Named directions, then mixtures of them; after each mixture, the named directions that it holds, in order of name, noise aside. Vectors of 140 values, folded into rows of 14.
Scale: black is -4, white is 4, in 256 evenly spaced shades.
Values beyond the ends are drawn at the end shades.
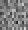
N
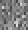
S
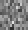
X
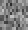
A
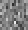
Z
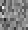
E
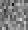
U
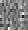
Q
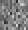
A, N, S.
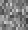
A.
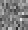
A, Q, Z.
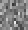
Z.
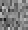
A, E, Q.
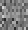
E, N, Z.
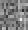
A, Q, U.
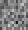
N.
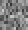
A.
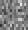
Q, S, X.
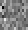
E.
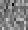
U, Z.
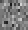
A, S, X.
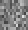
A, S.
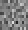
N, X.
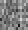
A, Q.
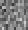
E, U.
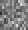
N, S, X.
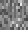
S, X.
